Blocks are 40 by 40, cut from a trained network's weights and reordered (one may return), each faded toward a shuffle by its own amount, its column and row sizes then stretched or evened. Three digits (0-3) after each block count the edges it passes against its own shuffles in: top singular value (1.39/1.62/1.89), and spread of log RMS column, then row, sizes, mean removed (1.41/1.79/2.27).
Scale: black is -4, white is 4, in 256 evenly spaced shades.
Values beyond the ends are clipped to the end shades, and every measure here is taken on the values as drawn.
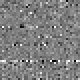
1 0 2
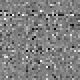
1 2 2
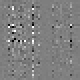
3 3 1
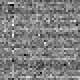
2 0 1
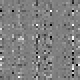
2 3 2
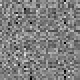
3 1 0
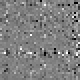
1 2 2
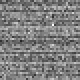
3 0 0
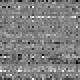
2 1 3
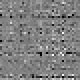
2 2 3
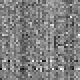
3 0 2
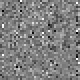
1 2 0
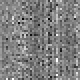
2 3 0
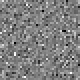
0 1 0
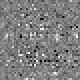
1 1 2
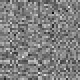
3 1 0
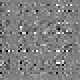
2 2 3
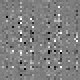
2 3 2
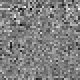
1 1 2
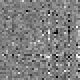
2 2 1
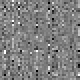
2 3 0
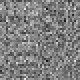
2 0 0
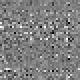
0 2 3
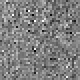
0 1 1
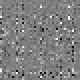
0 3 2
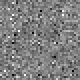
0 1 1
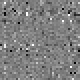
1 1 2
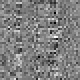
3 3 0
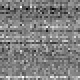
3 1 3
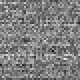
1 0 1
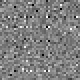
2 0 1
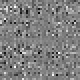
0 3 3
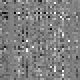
1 3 2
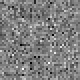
0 1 0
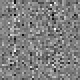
1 3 0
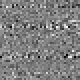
2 0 3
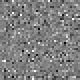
0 0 2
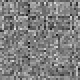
3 1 1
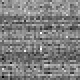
3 0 0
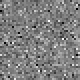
0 0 1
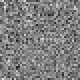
2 0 0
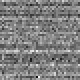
3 1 2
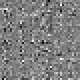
0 3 2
